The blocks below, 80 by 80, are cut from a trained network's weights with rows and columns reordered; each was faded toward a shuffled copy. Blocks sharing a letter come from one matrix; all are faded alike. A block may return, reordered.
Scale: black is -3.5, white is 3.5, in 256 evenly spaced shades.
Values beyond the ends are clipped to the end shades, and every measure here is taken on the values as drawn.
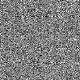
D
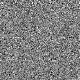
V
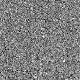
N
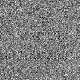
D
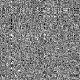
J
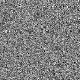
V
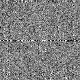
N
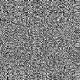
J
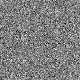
D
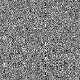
J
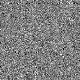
D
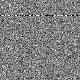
D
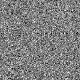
D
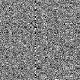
J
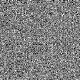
D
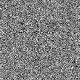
N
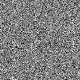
N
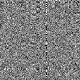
J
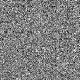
D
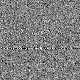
N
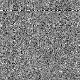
N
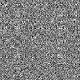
J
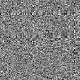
J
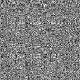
J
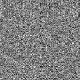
J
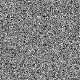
N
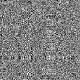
J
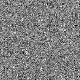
D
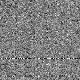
D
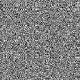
J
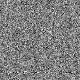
N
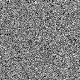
V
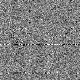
N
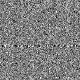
D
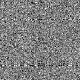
N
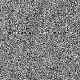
N
